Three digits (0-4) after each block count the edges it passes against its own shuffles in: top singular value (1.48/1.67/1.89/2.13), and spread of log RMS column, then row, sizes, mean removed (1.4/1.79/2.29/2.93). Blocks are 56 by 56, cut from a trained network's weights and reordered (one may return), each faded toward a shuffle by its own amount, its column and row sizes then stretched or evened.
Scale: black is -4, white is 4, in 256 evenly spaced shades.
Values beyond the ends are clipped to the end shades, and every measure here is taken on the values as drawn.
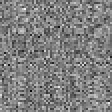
3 0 2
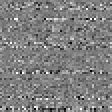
1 0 4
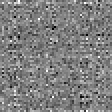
1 3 0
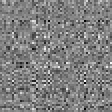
4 3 3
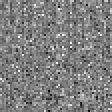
0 1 0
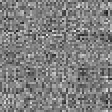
4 2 2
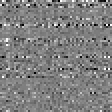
2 1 4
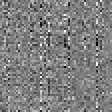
3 4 0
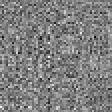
3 2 2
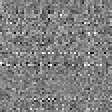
2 0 3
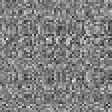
4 1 3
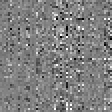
2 4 2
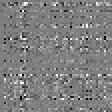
1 3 4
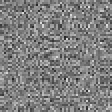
3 0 1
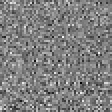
2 1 3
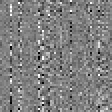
3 4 1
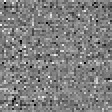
0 1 1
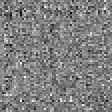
1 2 2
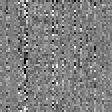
2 4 0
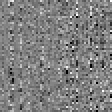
2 4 0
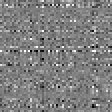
3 2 4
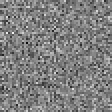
1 1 0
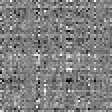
3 4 1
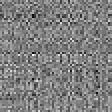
4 2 3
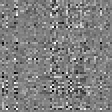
3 4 3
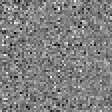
0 2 2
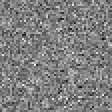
0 0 0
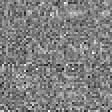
3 0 3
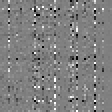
1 4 1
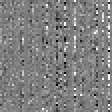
1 4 0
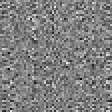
4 3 3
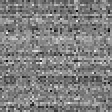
4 1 2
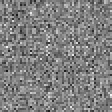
2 2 0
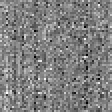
1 2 1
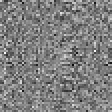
3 2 1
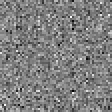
1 2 1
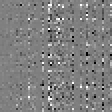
1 4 2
